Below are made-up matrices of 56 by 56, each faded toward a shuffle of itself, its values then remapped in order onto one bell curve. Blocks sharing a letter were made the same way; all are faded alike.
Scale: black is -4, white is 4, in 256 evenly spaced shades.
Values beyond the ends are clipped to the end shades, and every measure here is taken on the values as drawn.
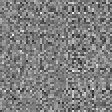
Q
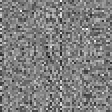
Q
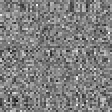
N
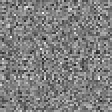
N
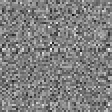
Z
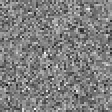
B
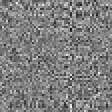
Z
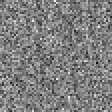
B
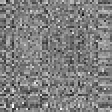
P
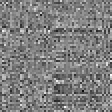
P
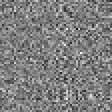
N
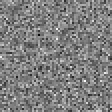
B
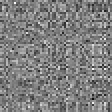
P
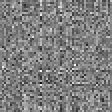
Q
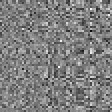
P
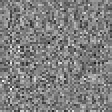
N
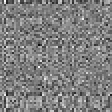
P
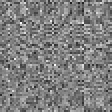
P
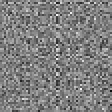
P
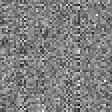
Q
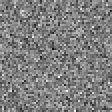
B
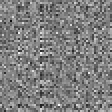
Q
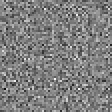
N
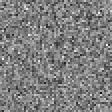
B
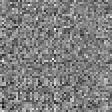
N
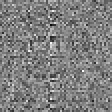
N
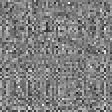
P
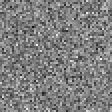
B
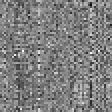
Q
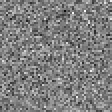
B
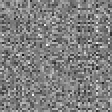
Q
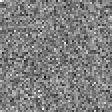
B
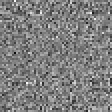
N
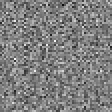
N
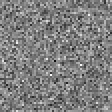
B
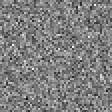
B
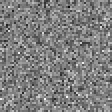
B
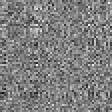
Z
